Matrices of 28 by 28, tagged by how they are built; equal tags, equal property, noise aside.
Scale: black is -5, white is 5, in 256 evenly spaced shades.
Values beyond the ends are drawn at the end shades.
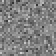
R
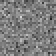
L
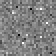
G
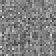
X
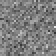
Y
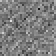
Y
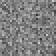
X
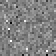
G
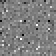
G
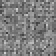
X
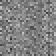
L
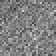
Y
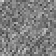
Y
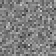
R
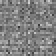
X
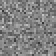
R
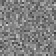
R
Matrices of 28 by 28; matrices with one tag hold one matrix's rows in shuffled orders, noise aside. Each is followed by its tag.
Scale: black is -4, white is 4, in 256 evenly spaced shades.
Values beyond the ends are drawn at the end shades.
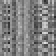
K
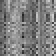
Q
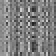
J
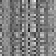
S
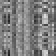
K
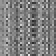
J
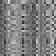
Q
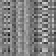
K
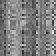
Q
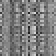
S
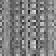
S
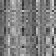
Q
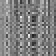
J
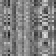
K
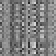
S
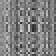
J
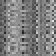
Q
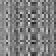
J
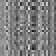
J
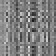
J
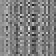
J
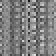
S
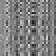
J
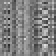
K
